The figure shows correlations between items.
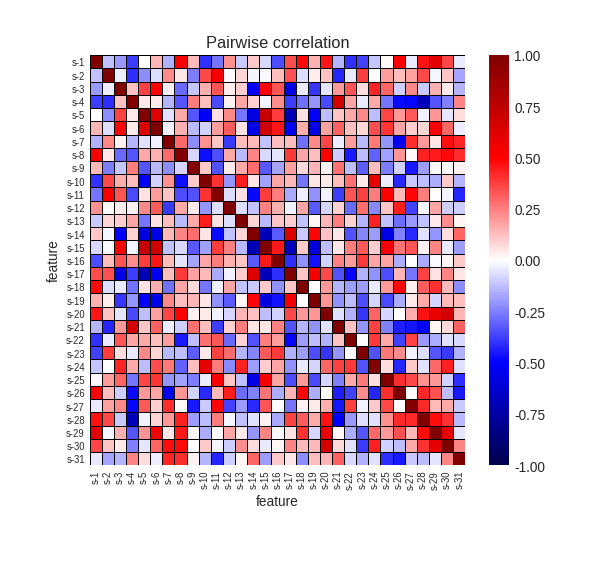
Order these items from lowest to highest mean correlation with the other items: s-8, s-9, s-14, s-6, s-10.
s-14, s-9, s-10, s-8, s-6
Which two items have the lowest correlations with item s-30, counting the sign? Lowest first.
s-23, s-4
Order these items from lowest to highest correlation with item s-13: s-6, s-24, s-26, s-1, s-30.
s-26, s-1, s-6, s-30, s-24
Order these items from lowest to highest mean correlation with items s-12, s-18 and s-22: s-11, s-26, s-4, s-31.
s-31, s-4, s-11, s-26
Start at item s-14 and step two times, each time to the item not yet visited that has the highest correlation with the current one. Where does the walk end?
s-19
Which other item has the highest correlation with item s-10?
s-24
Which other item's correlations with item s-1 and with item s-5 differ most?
s-17
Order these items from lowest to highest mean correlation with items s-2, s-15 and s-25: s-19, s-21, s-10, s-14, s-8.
s-14, s-19, s-21, s-8, s-10
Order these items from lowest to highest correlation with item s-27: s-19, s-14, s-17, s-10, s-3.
s-14, s-17, s-10, s-19, s-3
